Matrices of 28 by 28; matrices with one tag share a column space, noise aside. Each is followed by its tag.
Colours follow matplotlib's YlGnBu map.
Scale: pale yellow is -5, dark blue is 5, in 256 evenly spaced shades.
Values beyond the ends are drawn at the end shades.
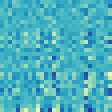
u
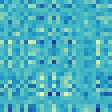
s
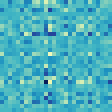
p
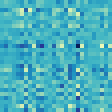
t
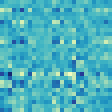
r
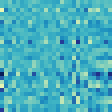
r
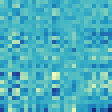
u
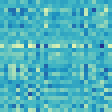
t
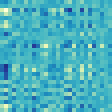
t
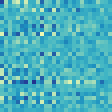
p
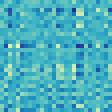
t
